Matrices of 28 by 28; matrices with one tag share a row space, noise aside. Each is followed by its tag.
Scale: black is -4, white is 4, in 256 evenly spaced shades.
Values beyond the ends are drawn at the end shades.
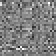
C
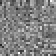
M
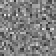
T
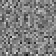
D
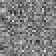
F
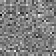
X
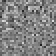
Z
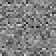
Z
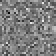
M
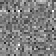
D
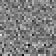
X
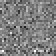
X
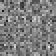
T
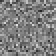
X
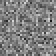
X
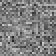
C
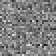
C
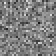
X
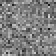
C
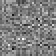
C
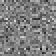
T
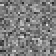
T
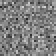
D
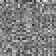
C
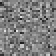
T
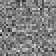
C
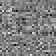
C
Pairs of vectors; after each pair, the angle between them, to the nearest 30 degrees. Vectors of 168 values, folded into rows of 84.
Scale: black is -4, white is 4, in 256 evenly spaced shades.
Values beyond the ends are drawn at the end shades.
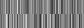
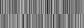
90 degrees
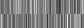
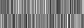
30 degrees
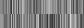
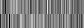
90 degrees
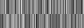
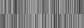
90 degrees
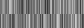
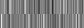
60 degrees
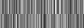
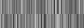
30 degrees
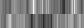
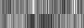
30 degrees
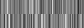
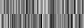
90 degrees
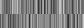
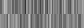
120 degrees
